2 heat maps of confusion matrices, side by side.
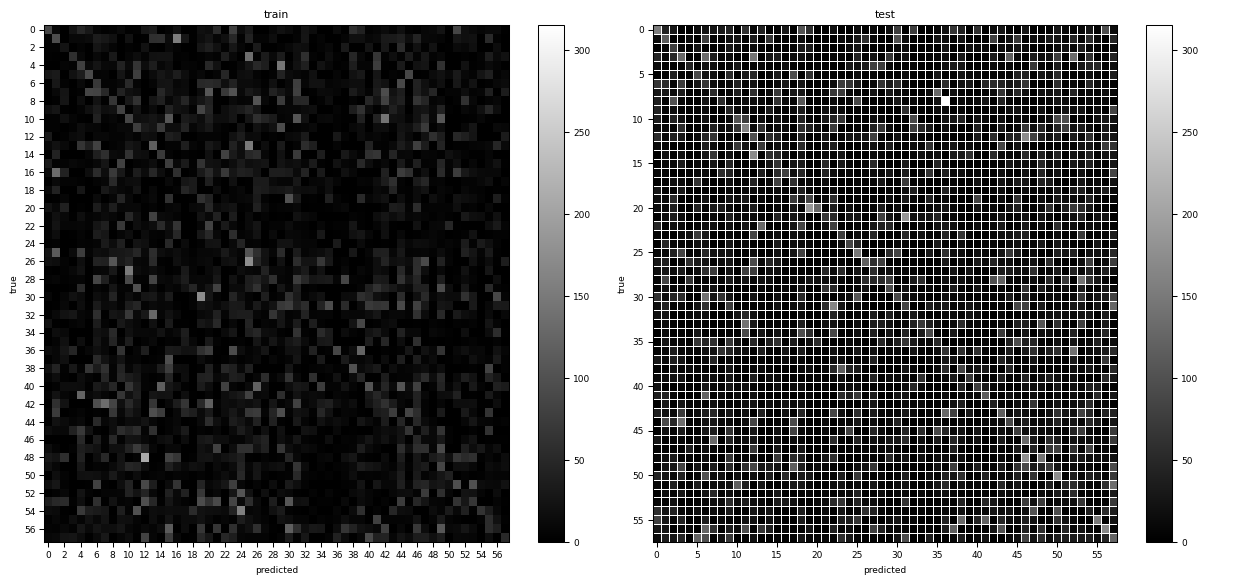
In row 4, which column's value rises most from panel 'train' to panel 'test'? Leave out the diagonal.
28
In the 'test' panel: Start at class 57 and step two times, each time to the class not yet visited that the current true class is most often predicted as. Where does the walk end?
17
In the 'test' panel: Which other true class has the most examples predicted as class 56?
0
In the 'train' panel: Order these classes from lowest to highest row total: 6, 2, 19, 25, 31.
2, 19, 6, 25, 31
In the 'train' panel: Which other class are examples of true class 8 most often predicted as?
26
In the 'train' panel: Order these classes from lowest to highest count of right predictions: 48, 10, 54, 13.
48, 54, 10, 13
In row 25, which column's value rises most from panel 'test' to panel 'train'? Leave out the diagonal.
1
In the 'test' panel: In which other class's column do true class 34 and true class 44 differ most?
3
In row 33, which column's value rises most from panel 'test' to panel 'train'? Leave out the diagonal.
39
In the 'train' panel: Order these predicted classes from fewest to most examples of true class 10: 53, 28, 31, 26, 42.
53, 28, 26, 31, 42
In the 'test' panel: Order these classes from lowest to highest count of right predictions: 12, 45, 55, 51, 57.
51, 45, 12, 57, 55
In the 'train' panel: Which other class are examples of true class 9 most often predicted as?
19
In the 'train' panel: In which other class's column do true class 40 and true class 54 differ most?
24
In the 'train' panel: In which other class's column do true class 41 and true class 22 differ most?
4
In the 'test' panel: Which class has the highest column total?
57
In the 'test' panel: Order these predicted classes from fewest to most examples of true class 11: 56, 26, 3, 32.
26, 56, 3, 32
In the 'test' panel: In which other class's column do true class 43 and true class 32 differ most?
36
